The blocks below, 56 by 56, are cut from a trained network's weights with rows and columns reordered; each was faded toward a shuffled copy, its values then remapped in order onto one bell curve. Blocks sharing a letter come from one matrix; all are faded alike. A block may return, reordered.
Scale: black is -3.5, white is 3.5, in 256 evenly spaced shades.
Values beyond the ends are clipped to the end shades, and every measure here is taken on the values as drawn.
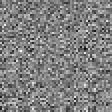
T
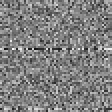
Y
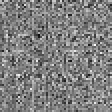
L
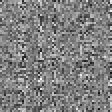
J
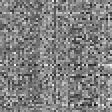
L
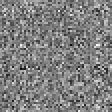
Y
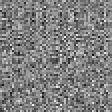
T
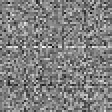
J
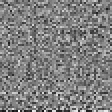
Y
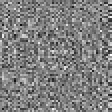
T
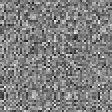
T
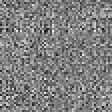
Y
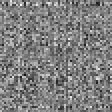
L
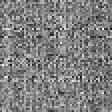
L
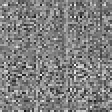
L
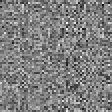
Y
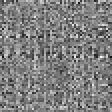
L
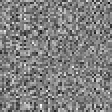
T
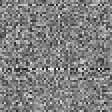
Y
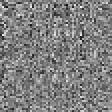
Y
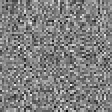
T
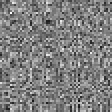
T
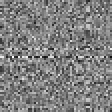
Y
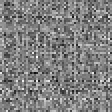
L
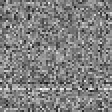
J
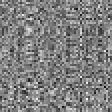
T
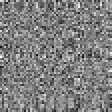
T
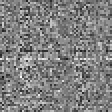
J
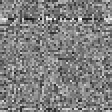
Y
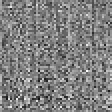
L
